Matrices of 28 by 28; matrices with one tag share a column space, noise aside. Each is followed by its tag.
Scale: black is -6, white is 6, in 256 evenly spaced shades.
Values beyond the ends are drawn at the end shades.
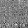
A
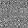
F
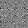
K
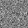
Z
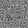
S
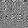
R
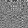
R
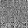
A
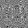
S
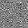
K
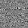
K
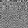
R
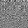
R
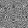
S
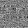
S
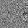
Z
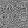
S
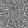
K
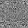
F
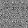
K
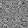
F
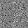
K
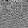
R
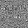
S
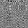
R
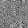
A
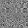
F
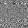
F
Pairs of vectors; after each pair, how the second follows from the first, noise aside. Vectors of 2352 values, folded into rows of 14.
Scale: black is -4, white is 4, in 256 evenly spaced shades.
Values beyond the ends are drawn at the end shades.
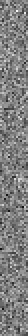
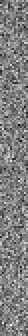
reversed.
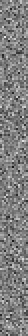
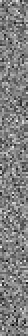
shuffled.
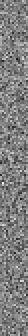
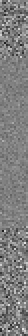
wrapped around, negated, partly zeroed.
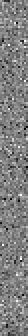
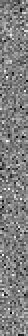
reversed.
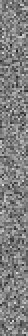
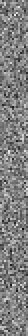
reversed.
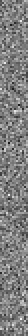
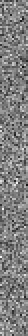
shuffled.
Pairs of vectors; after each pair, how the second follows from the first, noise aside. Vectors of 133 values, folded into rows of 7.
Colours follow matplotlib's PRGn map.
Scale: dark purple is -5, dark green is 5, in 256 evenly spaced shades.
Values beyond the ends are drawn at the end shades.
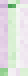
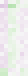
shrunk.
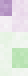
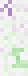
partly zeroed.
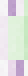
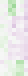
negated, shrunk.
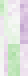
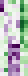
negated, scaled up.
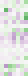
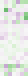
partly zeroed.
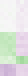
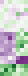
negated, scaled up.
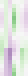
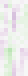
negated, shrunk.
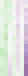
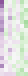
reversed.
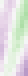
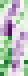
wrapped around, scaled up.
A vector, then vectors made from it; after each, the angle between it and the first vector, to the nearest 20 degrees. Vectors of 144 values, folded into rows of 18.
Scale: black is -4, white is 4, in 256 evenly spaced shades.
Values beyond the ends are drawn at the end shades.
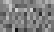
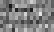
140 degrees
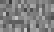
120 degrees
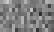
40 degrees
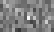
60 degrees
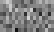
20 degrees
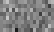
40 degrees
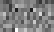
160 degrees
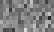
120 degrees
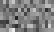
80 degrees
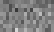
160 degrees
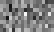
140 degrees
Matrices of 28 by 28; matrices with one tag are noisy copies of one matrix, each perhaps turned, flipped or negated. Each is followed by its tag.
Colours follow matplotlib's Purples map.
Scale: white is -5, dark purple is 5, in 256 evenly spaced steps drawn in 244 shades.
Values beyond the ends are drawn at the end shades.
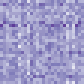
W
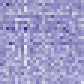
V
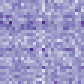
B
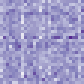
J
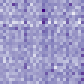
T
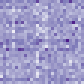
J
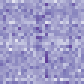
J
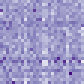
T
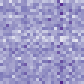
T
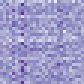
T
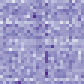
J
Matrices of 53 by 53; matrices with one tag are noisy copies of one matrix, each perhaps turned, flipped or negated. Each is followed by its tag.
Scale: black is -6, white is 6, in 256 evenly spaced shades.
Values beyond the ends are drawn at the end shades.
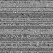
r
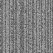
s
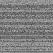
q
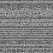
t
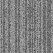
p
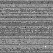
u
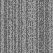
u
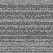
q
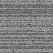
u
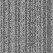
p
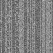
r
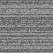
u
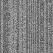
t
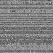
t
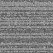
p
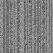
s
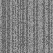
p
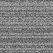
p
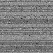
r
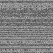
t
